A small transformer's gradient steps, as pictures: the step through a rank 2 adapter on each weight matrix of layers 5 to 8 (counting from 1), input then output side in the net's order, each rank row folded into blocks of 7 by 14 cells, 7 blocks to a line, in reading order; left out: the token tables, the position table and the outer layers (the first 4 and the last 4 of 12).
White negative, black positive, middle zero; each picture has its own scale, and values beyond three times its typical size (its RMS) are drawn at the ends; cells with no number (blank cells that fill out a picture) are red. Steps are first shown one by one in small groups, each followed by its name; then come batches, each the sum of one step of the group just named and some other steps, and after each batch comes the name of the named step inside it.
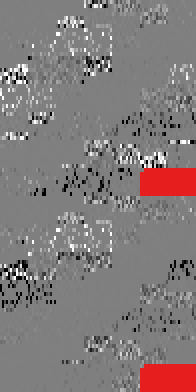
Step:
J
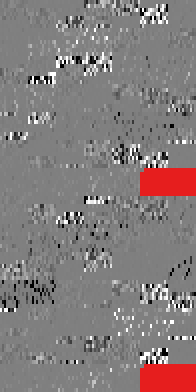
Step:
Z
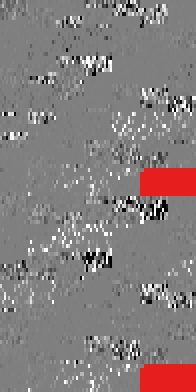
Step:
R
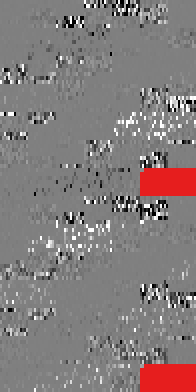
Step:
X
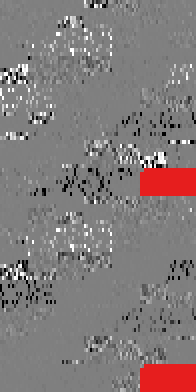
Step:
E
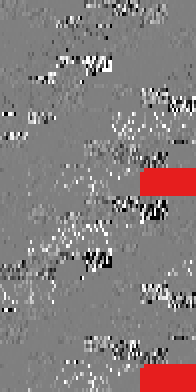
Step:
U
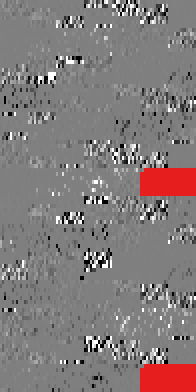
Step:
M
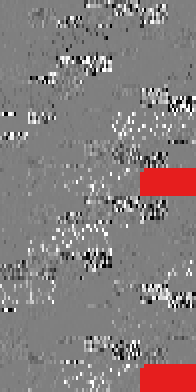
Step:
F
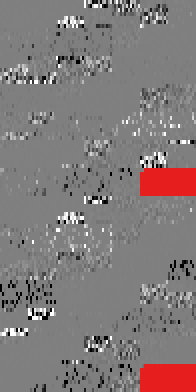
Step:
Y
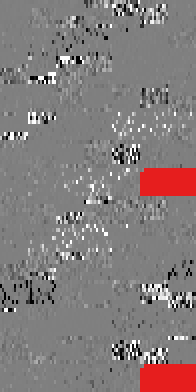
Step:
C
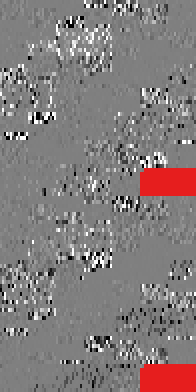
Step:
E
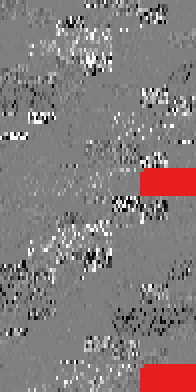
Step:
R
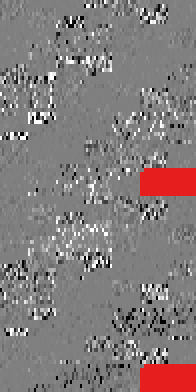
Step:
M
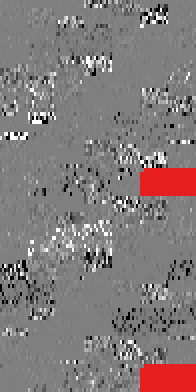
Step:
E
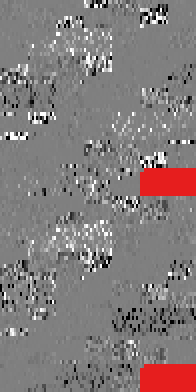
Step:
E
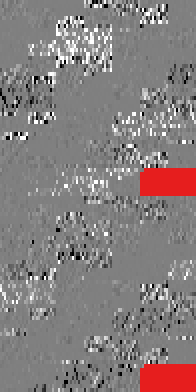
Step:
Z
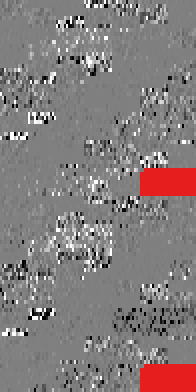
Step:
Y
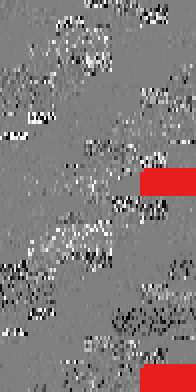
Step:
Y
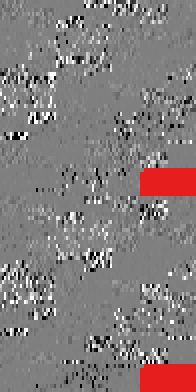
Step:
Z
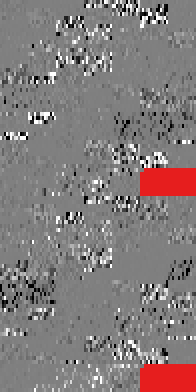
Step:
Z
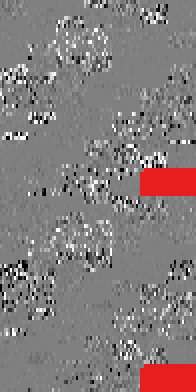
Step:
J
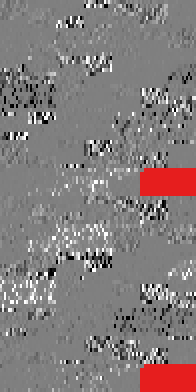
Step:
R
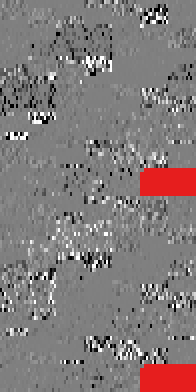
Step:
M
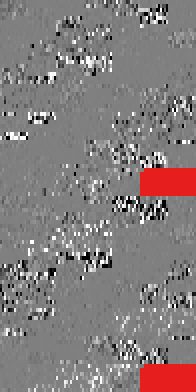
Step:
R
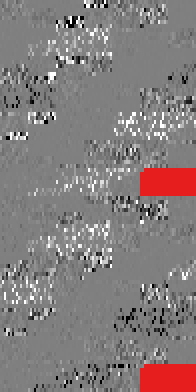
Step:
X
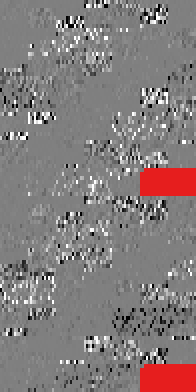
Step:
U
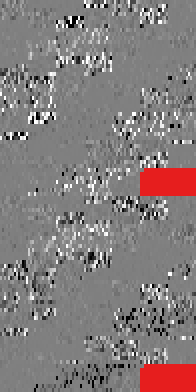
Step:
Z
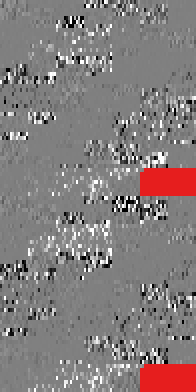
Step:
X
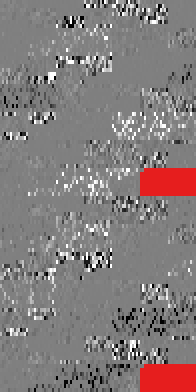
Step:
M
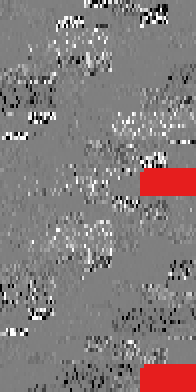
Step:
Y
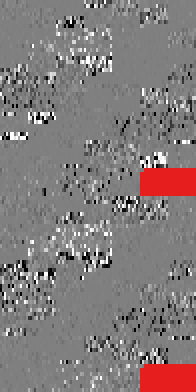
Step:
E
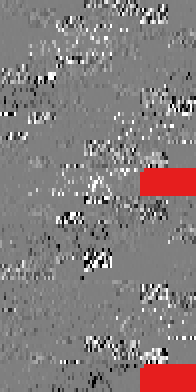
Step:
M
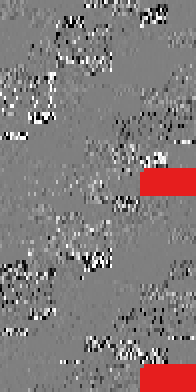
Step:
M
